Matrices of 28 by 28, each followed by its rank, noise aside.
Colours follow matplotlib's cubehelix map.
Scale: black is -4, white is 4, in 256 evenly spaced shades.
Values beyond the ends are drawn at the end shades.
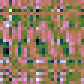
three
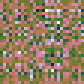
four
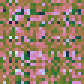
three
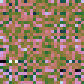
three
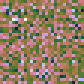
six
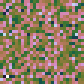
six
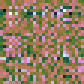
three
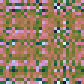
two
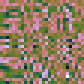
three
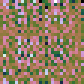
four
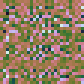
four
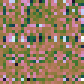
two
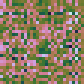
three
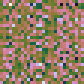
five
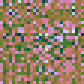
five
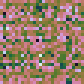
four
